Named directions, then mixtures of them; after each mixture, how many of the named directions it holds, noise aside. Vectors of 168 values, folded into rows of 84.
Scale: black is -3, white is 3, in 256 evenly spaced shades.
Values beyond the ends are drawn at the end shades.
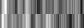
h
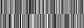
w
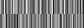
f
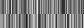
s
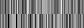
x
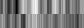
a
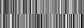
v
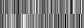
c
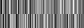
four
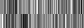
four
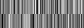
three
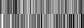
three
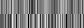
four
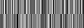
two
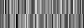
three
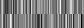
one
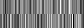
three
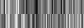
three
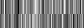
four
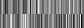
two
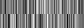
four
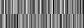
one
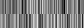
two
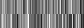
three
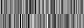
one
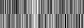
three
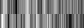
three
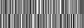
four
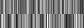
four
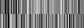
three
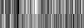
three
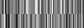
three
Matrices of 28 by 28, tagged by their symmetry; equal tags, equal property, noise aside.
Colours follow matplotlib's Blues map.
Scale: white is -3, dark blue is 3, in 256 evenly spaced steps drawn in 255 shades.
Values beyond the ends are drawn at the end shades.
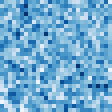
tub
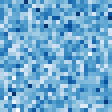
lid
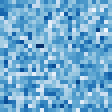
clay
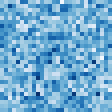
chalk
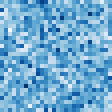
clay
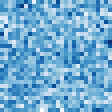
lid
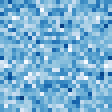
chalk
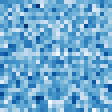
chalk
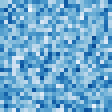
clay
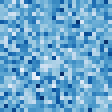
tub
